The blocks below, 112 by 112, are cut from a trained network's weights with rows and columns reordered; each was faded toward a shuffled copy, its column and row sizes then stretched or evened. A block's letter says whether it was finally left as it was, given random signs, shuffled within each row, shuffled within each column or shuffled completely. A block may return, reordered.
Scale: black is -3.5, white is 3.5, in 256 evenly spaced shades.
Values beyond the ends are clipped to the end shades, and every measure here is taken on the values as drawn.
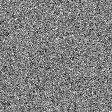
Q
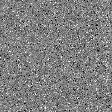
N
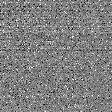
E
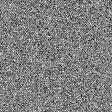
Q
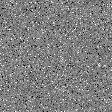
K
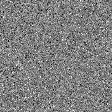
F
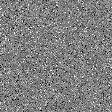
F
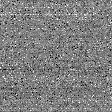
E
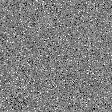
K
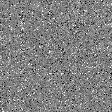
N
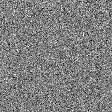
K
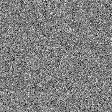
F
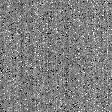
F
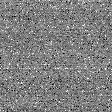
K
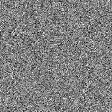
E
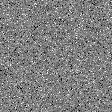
Q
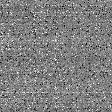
E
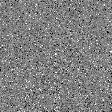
N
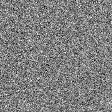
F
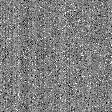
F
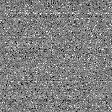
E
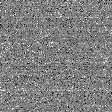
K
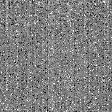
E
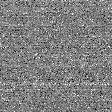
K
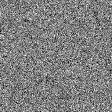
N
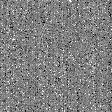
F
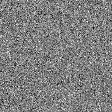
N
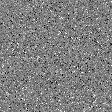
Q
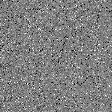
N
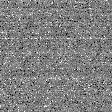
K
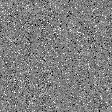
F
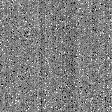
F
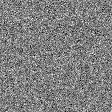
Q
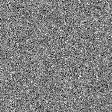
F
